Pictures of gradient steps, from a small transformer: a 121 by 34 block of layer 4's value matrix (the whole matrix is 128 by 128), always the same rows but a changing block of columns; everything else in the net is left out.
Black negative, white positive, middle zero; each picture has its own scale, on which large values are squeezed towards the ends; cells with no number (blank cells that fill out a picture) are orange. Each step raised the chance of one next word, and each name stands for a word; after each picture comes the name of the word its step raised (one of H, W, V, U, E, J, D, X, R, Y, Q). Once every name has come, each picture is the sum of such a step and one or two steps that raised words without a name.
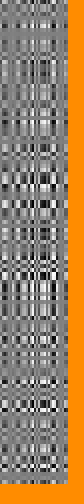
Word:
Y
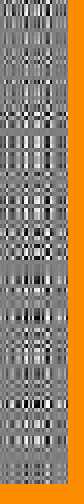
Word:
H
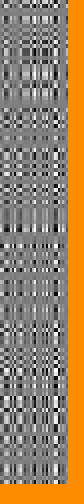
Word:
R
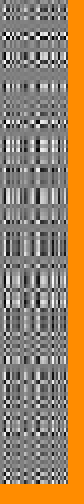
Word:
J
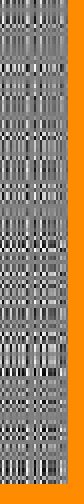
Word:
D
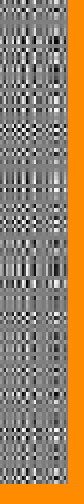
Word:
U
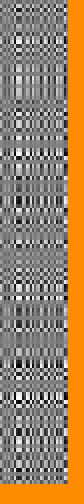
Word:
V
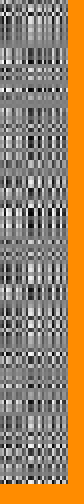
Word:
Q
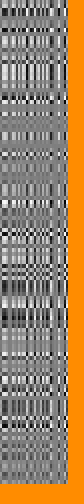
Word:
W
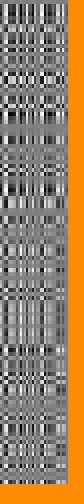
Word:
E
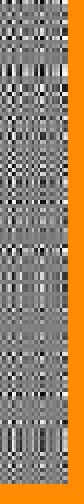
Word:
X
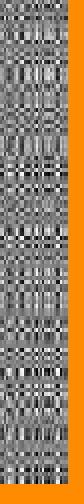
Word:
R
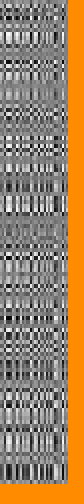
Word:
H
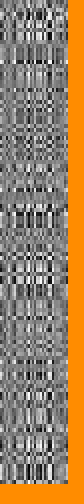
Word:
Q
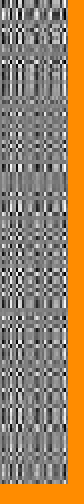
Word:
W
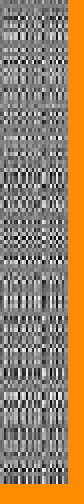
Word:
Y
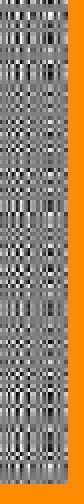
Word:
X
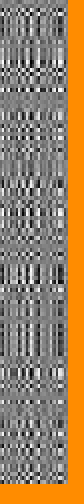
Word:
Q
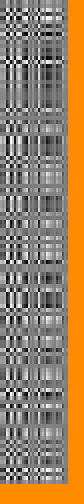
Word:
J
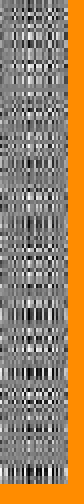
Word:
D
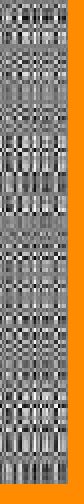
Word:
H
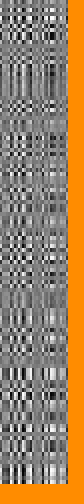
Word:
D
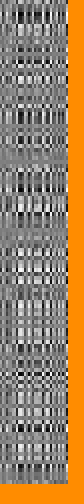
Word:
E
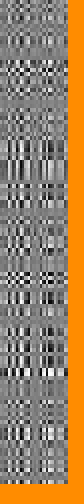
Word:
D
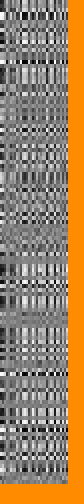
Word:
U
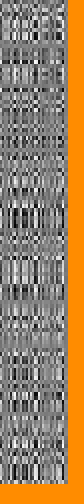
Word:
Q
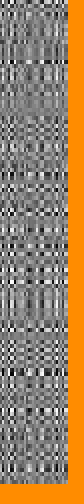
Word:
R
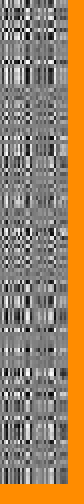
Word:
W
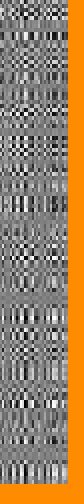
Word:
H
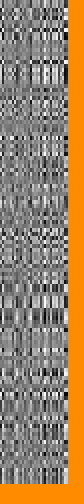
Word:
W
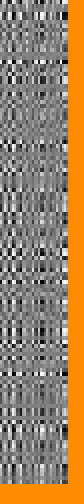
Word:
E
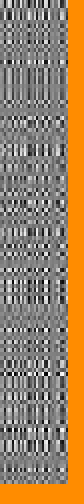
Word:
V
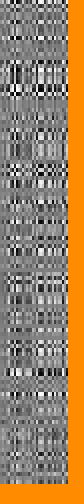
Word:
X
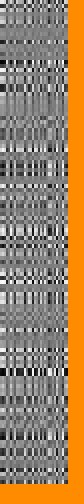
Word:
R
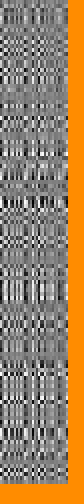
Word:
V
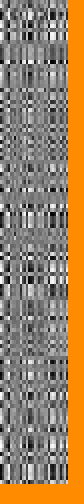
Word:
Q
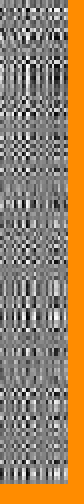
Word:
W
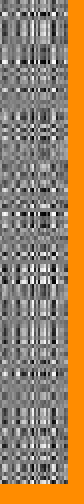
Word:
Q
